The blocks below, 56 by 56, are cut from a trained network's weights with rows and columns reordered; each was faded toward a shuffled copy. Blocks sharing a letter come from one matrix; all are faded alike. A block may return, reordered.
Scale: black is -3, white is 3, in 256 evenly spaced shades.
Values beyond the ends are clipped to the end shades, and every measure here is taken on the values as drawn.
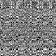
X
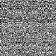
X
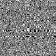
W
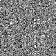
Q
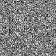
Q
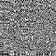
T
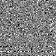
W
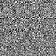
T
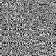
T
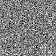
Q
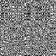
T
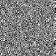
W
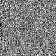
Q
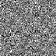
W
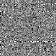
W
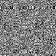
T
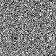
Q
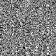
Q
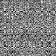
X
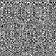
T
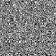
W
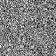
Q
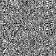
W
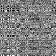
X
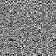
T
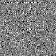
W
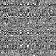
X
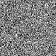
Q
